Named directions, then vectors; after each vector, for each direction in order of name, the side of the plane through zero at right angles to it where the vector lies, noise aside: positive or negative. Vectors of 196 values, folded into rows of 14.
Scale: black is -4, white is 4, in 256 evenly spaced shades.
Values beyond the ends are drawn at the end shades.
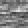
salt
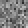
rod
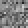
positive, positive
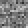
positive, positive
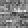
negative, positive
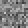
positive, positive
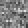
negative, positive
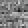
positive, negative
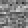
positive, positive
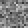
positive, positive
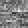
negative, positive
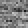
positive, negative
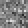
negative, positive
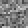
positive, positive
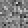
negative, positive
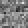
negative, negative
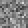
negative, negative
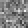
negative, positive
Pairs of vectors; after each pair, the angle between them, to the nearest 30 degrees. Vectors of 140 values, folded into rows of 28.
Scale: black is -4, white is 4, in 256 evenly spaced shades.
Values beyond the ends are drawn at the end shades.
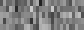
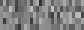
30 degrees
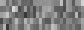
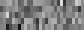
60 degrees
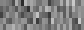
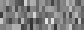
60 degrees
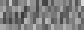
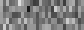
90 degrees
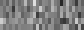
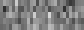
90 degrees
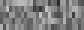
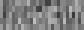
60 degrees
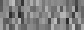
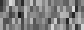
30 degrees
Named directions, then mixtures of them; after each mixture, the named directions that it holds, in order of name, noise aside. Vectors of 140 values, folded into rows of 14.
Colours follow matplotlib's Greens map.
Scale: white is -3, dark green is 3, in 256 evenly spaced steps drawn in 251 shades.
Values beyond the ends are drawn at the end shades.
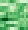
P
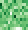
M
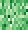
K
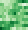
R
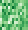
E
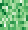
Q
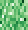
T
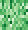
K.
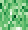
M.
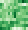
M, R.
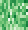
K, M.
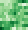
R.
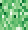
M, Q, T.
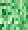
E, Q.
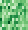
E.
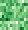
P, R, T.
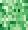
Q, R.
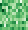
Q.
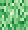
E, Q, T.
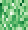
M, Q, T.
